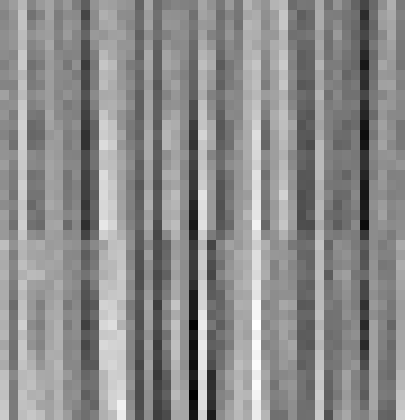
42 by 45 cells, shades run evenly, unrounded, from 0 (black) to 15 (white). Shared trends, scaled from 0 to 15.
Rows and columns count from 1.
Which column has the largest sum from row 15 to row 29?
29
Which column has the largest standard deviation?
24
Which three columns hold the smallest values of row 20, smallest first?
41, 22, 10
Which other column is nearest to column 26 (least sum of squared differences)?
8
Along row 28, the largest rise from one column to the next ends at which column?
23
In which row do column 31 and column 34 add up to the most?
1
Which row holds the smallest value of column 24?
42
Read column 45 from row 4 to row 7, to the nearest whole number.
7 7 7 7
